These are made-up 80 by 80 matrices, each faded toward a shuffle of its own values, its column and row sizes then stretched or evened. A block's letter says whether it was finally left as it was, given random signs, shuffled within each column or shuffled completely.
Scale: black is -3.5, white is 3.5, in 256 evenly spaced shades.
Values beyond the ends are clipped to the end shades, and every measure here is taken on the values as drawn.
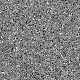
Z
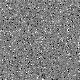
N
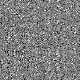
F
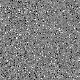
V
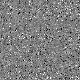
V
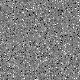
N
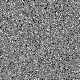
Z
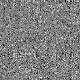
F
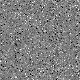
N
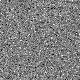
Z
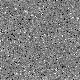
Z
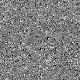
V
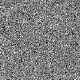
V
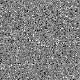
V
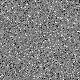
Z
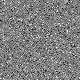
Z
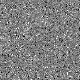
F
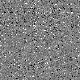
V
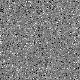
V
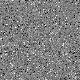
V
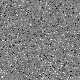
Z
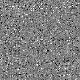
F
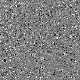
F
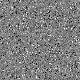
V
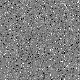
N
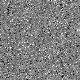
N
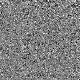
F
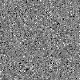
F
